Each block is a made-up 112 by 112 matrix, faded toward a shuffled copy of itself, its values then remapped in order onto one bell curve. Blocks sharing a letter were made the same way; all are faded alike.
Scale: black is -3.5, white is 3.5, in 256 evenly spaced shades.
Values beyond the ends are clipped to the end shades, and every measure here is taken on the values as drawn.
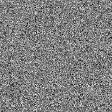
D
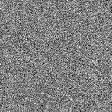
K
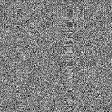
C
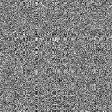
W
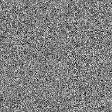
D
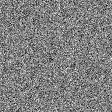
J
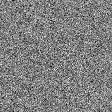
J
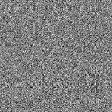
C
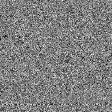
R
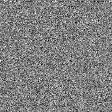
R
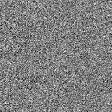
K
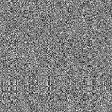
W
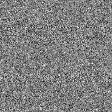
R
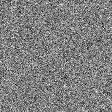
J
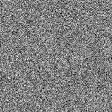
K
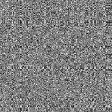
W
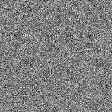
K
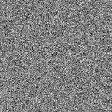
K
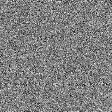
R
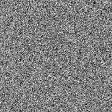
K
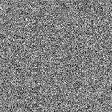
K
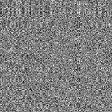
W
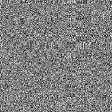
W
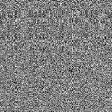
W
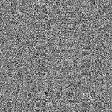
C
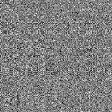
W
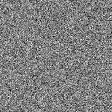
K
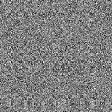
C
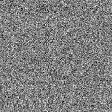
K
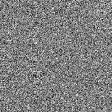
K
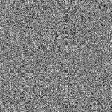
C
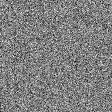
J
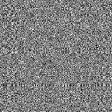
W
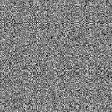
W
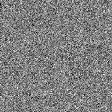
K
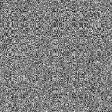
W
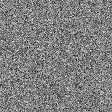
J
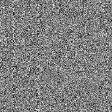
D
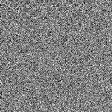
K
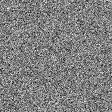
J
